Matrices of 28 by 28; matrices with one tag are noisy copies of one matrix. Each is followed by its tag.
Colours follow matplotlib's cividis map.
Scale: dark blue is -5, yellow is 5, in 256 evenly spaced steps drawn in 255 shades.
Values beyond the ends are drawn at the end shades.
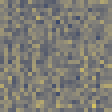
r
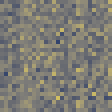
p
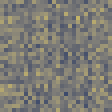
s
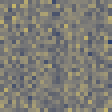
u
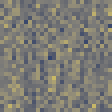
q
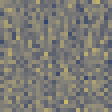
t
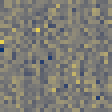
q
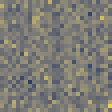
u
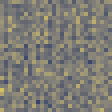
s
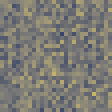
p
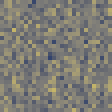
q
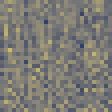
t
